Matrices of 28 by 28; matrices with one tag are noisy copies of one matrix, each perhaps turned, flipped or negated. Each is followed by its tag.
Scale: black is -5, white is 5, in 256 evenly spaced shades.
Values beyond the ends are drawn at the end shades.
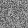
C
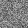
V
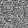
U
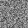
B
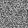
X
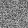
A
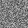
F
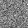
B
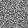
A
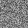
U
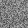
C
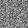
B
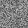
A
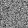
B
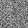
A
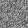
V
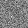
X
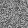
V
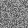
C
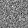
U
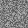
X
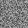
B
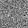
A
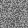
X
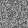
C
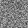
B
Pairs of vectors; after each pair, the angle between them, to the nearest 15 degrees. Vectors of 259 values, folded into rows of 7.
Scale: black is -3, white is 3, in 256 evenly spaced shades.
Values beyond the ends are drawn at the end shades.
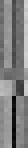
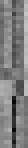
15 degrees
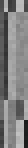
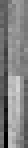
75 degrees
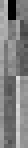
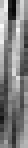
60 degrees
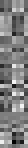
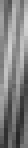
90 degrees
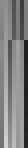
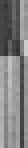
105 degrees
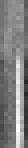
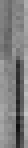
165 degrees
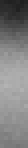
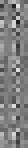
90 degrees
